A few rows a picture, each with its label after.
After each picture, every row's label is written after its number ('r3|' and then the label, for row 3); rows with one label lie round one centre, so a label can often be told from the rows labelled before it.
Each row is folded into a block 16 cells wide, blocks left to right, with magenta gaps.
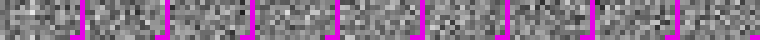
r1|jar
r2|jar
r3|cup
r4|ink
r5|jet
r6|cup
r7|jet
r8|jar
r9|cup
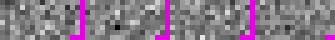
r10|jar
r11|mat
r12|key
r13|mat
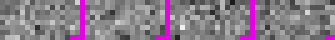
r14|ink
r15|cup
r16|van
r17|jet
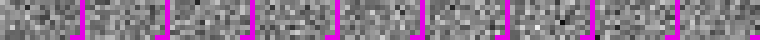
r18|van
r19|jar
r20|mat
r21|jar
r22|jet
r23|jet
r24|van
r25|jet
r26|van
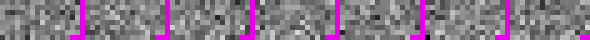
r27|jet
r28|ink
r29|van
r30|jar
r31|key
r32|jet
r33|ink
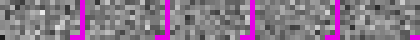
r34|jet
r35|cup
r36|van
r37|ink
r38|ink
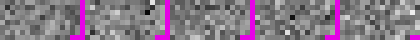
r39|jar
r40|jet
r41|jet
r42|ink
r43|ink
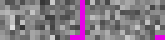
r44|van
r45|jar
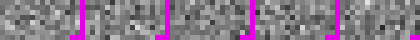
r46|cup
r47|jar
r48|cup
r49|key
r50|key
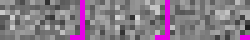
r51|van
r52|ink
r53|key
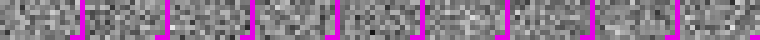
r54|mat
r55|jet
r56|key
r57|jar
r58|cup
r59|cup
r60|cup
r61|van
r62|jar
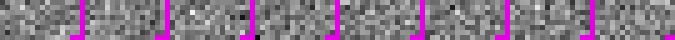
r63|ink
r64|cup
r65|van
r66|mat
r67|mat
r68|jet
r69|key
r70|jet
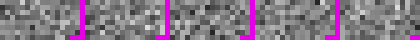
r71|cup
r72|ink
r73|jet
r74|key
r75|key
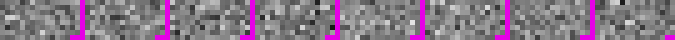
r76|jar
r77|cup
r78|mat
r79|key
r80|van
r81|mat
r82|key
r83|cup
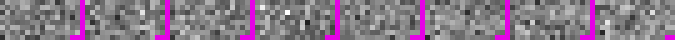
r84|key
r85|key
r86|mat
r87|van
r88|cup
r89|van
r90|cup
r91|mat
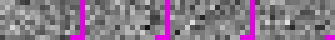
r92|van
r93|jar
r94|mat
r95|jar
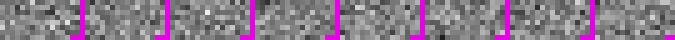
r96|jar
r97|jet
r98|cup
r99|jar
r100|ink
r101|ink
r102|jet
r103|jar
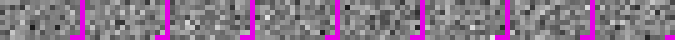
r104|mat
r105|key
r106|key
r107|jar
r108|key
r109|key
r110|mat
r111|jet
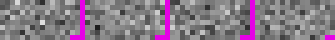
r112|key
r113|ink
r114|key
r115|key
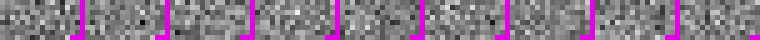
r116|key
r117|key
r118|ink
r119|cup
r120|van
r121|ink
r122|cup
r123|jar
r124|cup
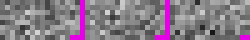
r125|jet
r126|cup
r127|mat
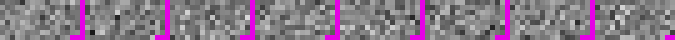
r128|jar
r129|mat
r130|van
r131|cup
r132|van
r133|cup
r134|cup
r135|mat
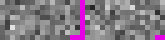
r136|van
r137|cup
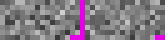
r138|key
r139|key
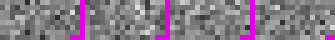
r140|mat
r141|key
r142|key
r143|ink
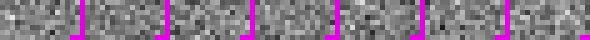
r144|jar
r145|cup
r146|mat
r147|jar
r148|cup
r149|jar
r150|key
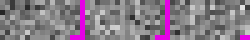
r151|jet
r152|van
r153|ink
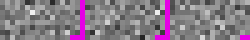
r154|mat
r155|mat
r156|jar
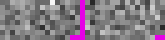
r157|key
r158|key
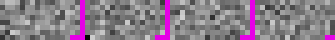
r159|mat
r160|jet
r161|jar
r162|jet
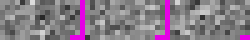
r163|jar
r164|key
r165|mat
